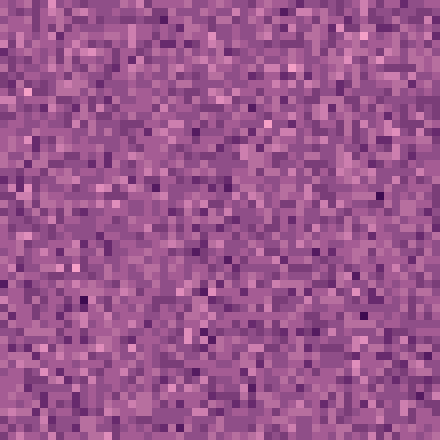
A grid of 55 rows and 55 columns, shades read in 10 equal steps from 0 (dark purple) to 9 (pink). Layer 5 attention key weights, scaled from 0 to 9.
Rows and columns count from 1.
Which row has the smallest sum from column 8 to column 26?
3
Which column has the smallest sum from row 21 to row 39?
11
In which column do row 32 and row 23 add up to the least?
25
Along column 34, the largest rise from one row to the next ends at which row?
16
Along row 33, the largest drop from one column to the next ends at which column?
36
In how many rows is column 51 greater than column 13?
15
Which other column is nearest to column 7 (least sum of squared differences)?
18
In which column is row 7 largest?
12
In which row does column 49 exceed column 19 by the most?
17
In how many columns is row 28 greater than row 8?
14
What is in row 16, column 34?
9
